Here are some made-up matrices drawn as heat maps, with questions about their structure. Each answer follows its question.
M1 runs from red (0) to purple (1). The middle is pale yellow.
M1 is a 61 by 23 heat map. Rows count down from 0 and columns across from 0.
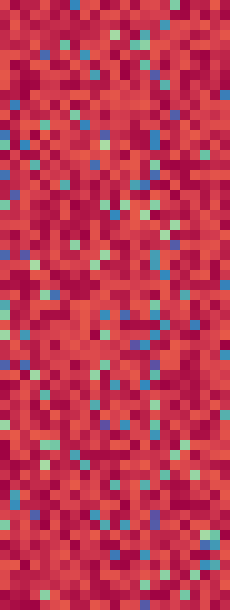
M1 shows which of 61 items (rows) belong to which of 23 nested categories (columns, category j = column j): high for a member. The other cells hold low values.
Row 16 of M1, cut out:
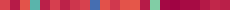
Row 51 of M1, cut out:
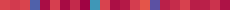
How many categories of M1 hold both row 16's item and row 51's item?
3
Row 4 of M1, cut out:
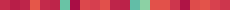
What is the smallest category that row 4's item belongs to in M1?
6
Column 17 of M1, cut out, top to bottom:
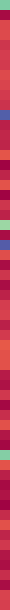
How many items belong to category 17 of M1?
5
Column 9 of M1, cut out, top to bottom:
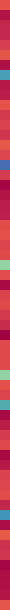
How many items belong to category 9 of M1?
6
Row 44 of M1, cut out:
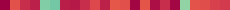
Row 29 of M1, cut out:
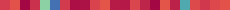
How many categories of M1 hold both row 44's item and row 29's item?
3
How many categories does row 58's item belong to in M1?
1
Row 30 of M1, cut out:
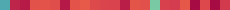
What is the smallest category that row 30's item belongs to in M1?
0
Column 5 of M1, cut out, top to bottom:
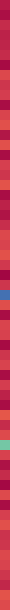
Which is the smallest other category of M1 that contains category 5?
18
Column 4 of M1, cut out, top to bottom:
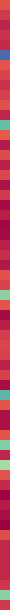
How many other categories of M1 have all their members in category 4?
3
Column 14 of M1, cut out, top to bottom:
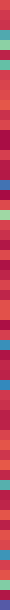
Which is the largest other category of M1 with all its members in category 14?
11
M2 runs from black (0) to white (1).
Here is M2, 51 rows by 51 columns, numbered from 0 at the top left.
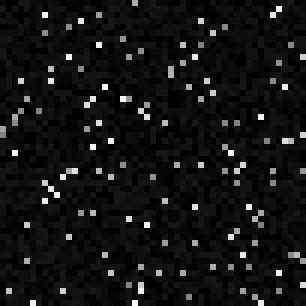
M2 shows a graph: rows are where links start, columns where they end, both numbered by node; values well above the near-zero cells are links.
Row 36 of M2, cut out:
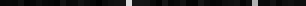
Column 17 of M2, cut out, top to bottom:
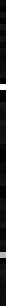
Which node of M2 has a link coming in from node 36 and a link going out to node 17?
node 42
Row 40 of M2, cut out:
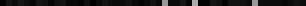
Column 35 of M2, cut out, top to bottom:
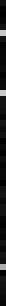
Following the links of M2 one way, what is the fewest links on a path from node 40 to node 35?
5
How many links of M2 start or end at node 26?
1
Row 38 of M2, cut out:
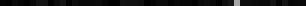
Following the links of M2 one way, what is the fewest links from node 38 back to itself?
2
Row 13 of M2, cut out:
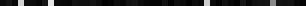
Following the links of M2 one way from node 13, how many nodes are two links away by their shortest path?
8
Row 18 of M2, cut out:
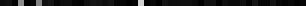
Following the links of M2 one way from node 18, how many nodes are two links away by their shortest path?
6
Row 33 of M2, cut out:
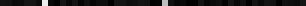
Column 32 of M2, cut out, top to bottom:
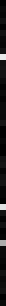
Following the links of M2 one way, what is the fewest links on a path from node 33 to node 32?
3
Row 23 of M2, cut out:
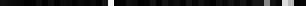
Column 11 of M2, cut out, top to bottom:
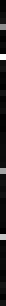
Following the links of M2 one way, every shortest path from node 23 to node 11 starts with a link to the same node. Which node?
node 44
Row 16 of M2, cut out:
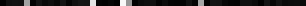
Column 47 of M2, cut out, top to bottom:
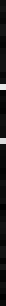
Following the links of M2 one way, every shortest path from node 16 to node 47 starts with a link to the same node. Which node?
node 21
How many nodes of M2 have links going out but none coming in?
2
